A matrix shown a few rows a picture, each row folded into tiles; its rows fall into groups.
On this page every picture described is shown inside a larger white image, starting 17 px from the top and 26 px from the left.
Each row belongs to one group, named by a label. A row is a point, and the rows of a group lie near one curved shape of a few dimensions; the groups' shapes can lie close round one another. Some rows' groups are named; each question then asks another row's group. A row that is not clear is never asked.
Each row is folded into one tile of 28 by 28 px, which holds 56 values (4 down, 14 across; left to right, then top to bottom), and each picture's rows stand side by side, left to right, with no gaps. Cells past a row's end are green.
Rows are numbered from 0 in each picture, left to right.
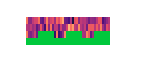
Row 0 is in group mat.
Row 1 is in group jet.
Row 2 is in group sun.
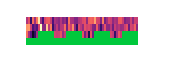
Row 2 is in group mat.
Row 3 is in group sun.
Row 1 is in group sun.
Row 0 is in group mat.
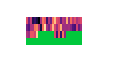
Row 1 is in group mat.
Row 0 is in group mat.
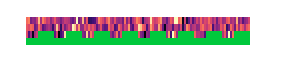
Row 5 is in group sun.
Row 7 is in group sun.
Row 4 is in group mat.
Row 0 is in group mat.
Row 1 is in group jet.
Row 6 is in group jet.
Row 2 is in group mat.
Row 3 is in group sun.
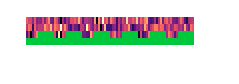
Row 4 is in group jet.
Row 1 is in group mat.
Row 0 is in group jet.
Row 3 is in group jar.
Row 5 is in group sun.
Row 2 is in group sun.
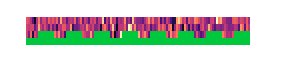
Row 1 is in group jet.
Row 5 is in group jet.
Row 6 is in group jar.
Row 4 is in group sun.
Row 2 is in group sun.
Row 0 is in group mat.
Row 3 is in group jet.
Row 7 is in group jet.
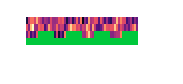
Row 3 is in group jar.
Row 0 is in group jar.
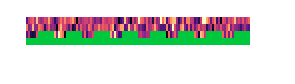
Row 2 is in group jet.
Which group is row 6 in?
sun
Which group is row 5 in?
jet
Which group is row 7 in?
mat
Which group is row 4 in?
jar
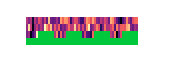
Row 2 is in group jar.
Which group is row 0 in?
jet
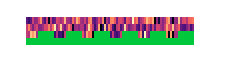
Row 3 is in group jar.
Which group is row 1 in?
jar
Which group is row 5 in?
mat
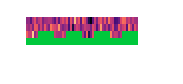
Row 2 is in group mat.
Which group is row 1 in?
sun
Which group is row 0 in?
sun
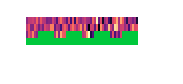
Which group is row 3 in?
jar
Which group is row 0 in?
sun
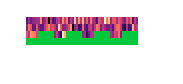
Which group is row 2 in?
jar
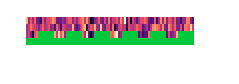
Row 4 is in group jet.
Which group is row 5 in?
jet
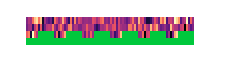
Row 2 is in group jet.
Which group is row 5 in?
sun
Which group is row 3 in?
jet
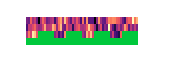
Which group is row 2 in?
mat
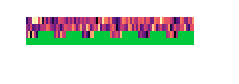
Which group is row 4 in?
jar
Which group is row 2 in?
sun
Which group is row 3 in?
jet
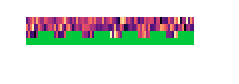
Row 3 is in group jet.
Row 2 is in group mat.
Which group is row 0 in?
jar
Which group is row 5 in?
sun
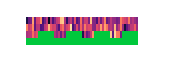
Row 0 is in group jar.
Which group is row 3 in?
jet
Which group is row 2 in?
jet
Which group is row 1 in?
jet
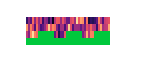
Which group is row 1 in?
jar
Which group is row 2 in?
mat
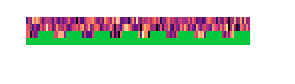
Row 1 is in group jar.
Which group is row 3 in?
jet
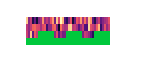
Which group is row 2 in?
jet
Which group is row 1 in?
jet
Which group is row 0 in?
mat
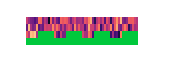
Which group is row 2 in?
jet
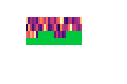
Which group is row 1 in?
jet
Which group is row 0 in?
jar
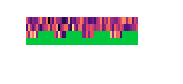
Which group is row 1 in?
sun
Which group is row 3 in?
jet
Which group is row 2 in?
mat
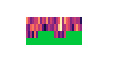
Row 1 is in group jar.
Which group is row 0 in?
mat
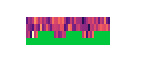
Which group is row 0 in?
sun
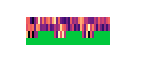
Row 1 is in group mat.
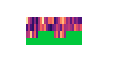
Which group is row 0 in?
jar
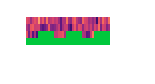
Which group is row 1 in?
jet
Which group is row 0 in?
mat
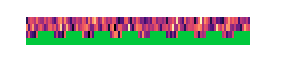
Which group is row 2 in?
mat
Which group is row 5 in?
jar
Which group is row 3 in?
sun
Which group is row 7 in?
jar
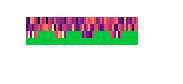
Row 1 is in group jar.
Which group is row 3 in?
sun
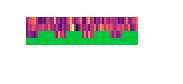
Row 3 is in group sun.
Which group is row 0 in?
jet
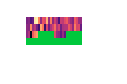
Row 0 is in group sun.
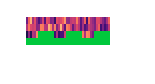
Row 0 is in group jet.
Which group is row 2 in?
jet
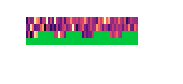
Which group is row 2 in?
jar
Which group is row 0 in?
sun
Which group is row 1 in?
jar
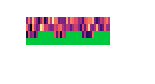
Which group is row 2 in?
jar
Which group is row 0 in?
jet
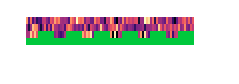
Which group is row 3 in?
mat
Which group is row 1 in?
jar
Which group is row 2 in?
jar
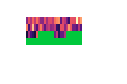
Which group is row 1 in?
jar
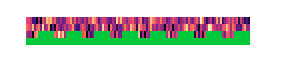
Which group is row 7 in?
jar
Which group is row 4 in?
mat
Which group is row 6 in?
jet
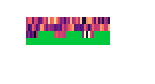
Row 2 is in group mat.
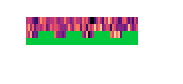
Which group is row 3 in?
jar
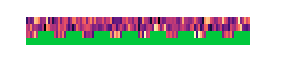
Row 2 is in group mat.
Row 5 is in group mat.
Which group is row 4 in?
mat
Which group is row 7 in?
jar
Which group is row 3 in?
jar
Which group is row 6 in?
jet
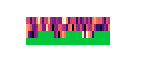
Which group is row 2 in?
jet
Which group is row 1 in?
sun
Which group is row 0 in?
mat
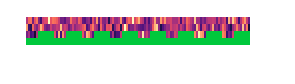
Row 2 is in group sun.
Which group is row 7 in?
mat
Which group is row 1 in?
mat
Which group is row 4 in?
jar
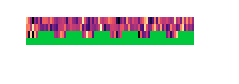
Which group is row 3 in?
mat
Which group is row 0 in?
mat
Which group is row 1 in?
mat
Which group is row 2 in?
jar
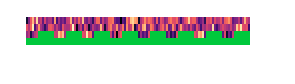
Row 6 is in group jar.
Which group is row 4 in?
jar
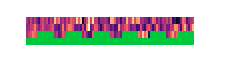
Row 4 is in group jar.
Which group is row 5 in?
mat
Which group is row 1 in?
jar
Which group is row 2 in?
jar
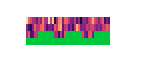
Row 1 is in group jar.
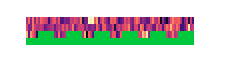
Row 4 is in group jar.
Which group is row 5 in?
jar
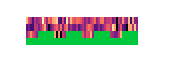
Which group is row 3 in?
jet
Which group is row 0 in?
jar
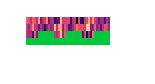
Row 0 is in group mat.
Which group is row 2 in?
jar
